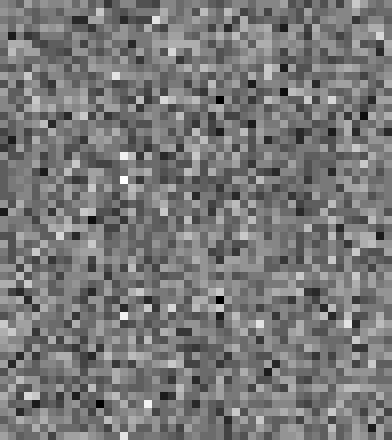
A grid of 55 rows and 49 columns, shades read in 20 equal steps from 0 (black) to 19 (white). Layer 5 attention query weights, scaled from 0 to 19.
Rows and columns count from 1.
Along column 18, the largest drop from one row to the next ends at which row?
14
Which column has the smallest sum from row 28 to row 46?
20
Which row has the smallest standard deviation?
8
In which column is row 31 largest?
12
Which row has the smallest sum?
51
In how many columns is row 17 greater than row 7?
21
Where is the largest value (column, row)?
16, 23
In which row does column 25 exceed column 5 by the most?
39
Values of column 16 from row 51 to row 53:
13 10 9
